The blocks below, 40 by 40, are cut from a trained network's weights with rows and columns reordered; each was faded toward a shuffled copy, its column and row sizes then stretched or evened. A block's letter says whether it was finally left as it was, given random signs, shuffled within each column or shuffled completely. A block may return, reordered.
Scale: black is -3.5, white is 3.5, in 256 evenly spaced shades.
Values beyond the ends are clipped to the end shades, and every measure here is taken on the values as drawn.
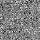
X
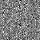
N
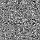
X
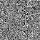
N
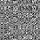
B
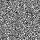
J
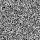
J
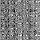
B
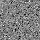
J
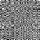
B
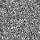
J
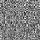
B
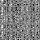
B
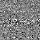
X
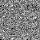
X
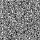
N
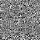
X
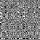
B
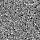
J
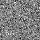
N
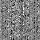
N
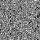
N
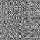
B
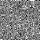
X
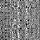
B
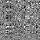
B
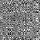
B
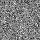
J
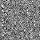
N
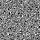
J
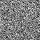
J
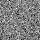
J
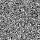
J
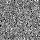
J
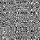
B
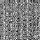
B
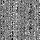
N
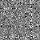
X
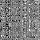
B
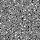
J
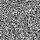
N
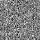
N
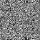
X
